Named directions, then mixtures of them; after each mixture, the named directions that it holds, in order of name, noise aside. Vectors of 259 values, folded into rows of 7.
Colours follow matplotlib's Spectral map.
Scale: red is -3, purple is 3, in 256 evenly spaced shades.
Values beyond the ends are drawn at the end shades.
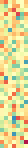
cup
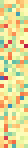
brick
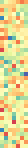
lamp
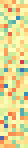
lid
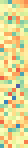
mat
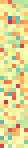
mat.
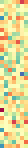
lamp, mat.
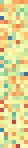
lamp.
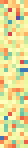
cup, lid.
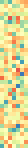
mat.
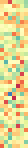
mat.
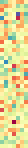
cup, lamp.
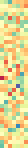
mat.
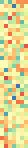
brick, mat.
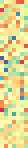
brick, lamp.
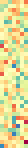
cup, mat.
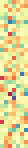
lid, mat.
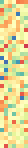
brick, lamp.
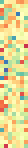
brick, lamp.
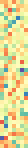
lid.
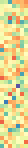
mat.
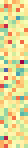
brick, lid.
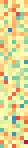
cup.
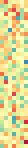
cup.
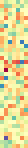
brick, lid.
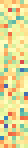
lid.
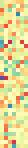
brick.
